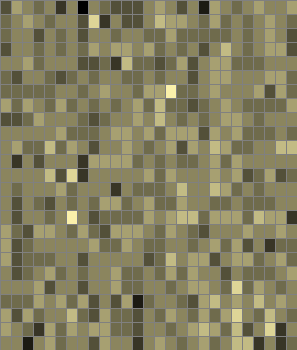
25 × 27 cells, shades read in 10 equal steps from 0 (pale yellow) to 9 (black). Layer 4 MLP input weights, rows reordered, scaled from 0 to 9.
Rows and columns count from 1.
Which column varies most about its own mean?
8
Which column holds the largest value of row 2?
10
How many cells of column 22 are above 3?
13
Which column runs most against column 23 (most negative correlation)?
3
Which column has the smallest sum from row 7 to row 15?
20
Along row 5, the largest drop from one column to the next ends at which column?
12
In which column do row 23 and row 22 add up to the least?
22
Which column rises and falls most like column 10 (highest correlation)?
19
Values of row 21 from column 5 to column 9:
6 4 4 6 4
